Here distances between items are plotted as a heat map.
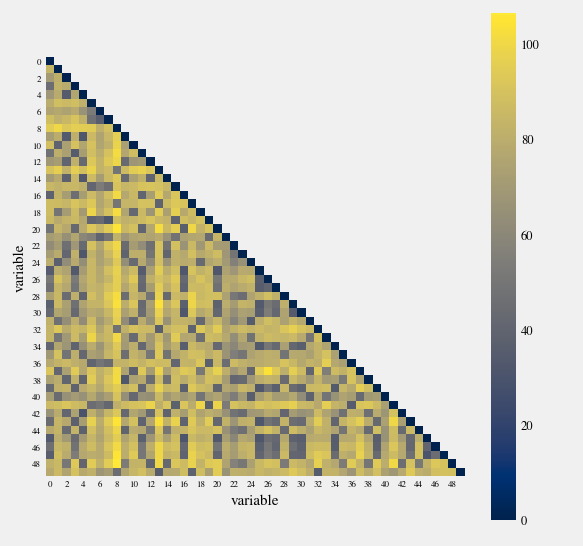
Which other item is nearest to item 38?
9
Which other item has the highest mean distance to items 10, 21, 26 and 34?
8
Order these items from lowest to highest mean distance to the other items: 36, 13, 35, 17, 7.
35, 36, 7, 17, 13
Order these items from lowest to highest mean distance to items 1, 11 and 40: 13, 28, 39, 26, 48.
39, 26, 28, 48, 13
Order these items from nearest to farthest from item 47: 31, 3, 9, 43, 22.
43, 3, 22, 9, 31
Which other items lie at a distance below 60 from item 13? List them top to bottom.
8, 17, 32, 49
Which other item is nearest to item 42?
4
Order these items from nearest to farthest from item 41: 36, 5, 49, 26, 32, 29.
36, 5, 49, 32, 26, 29
